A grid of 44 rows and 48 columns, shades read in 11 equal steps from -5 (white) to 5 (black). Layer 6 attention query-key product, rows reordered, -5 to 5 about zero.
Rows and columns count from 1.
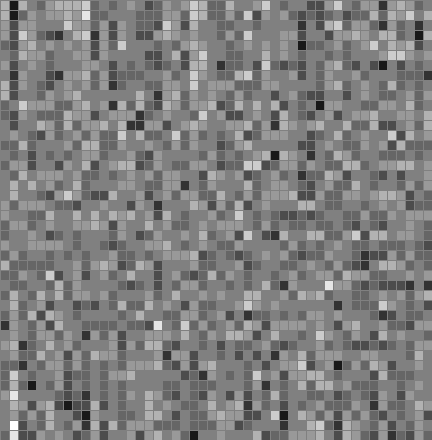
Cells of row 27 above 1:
5
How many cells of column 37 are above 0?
14
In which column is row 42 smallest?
31
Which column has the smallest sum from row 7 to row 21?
22
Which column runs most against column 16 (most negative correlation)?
28
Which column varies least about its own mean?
33
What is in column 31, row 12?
2
